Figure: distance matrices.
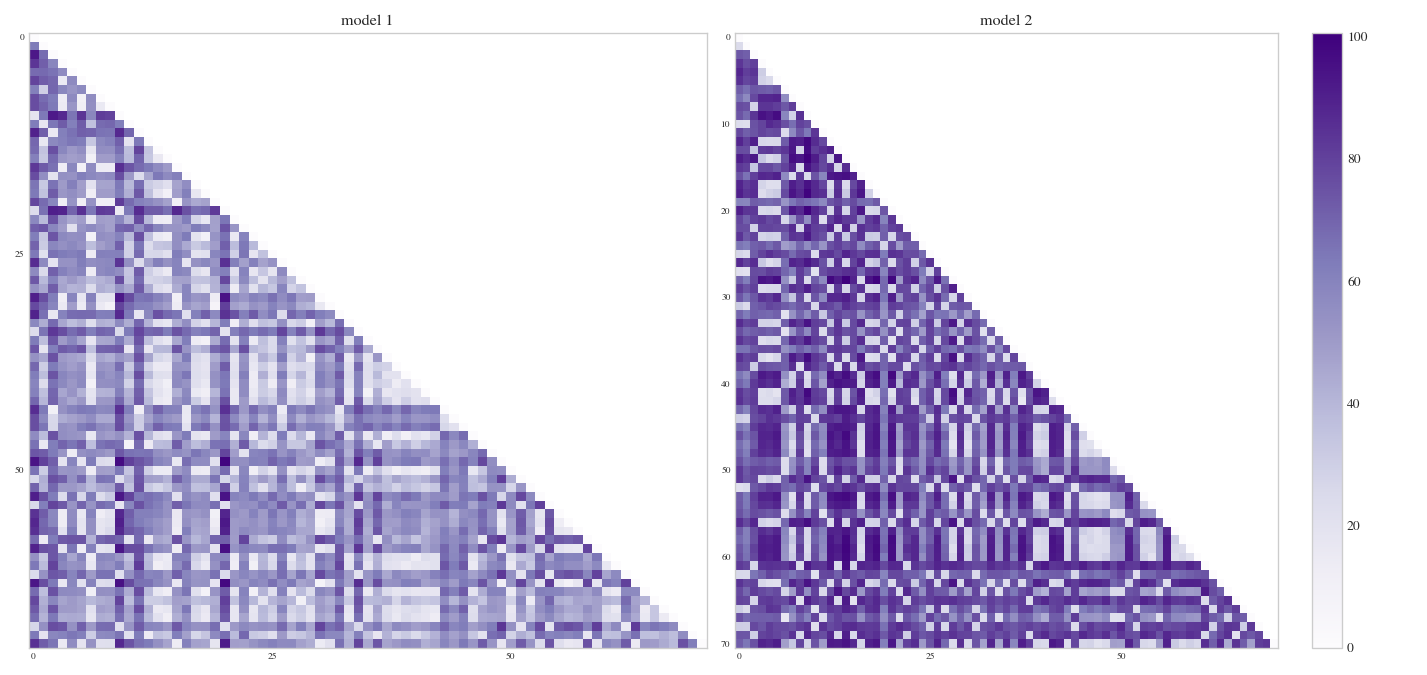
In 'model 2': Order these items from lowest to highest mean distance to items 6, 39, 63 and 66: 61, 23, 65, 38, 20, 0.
0, 23, 20, 38, 65, 61
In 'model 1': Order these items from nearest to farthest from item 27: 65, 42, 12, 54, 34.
42, 12, 65, 54, 34
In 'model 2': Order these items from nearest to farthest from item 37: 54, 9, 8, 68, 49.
49, 68, 8, 54, 9
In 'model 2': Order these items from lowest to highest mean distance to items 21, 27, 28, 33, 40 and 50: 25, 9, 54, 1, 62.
54, 9, 1, 62, 25
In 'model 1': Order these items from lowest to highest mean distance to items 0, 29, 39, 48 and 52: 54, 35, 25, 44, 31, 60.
60, 35, 25, 54, 31, 44
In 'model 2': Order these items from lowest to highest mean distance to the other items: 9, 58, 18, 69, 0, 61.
58, 9, 0, 18, 69, 61
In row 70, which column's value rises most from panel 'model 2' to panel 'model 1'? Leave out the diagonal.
9
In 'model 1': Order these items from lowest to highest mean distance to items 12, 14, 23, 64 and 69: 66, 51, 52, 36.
66, 36, 52, 51
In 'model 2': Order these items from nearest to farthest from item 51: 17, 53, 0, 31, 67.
17, 67, 31, 0, 53
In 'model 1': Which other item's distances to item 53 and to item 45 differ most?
57
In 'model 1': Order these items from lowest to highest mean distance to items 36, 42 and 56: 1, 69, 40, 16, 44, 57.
40, 69, 1, 57, 44, 16
